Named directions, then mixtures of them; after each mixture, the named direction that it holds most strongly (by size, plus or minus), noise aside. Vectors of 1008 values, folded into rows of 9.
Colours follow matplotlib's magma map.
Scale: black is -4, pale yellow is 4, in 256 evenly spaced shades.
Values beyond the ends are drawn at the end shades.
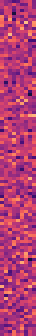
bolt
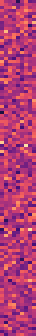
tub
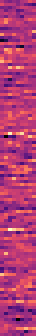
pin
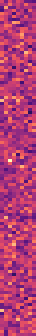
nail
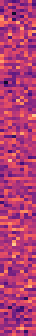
bolt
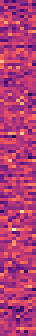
pin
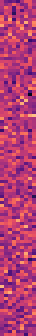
bolt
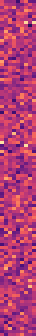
tub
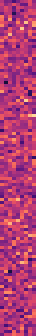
bolt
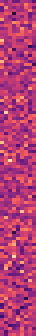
nail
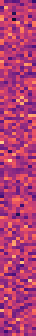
bolt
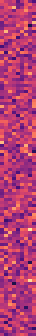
tub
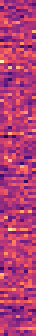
pin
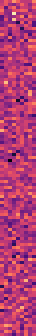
bolt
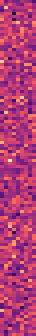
nail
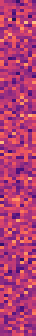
bolt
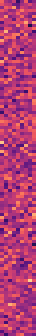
tub
